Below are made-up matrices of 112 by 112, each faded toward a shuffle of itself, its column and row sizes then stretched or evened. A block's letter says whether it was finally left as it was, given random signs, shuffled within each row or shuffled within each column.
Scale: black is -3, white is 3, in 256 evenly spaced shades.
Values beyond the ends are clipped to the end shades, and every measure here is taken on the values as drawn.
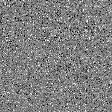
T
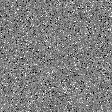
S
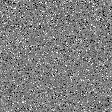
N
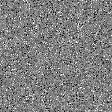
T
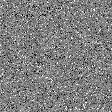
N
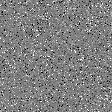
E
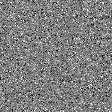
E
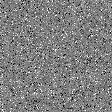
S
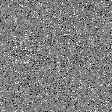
T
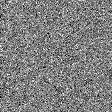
S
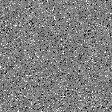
T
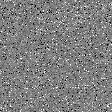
T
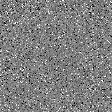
T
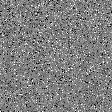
N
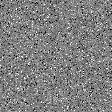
S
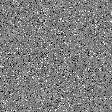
E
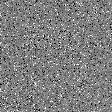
E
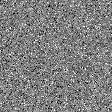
N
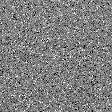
S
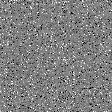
E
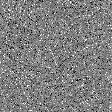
S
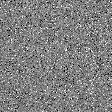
E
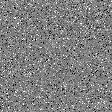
N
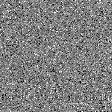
T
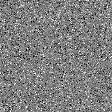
T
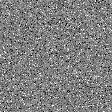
S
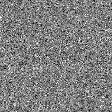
T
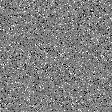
N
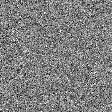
S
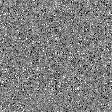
T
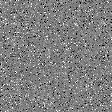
E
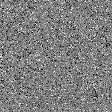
E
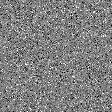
E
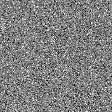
S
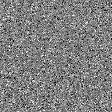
T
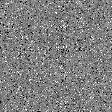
E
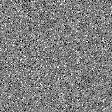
T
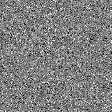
T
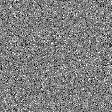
T
